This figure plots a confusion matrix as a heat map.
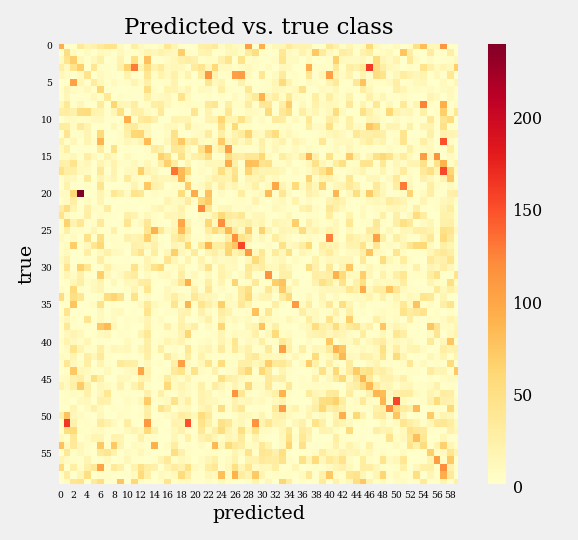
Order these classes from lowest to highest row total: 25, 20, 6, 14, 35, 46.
6, 14, 46, 35, 25, 20
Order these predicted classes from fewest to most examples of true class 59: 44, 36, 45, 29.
36, 29, 44, 45
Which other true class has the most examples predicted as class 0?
54
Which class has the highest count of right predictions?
27
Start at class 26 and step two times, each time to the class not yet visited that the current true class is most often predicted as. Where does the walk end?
58
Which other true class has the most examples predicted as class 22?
4
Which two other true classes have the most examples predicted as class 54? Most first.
8, 15
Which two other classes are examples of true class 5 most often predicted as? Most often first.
2, 45
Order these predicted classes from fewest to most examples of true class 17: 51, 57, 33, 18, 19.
33, 51, 19, 18, 57
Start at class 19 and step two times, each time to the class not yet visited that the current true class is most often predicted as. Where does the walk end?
1
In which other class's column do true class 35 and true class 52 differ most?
19
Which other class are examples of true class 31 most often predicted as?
41
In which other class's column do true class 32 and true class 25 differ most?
14
